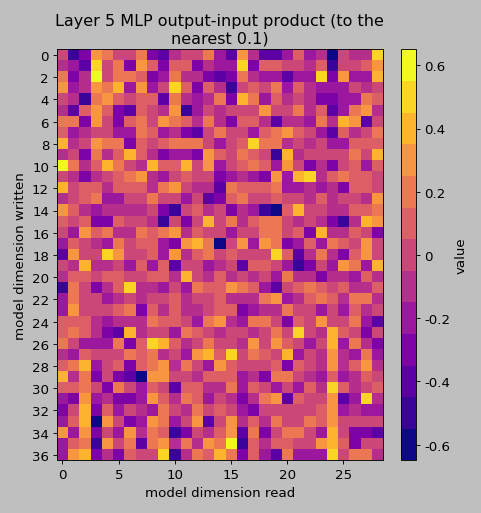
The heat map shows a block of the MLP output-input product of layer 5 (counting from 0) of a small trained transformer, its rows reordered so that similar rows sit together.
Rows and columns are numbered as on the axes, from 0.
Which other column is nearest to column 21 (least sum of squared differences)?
22
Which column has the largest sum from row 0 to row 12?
3
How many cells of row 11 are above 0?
11
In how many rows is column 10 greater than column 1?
15
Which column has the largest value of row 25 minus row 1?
24
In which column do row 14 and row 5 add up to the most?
21
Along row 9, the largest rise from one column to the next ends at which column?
20
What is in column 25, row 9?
0
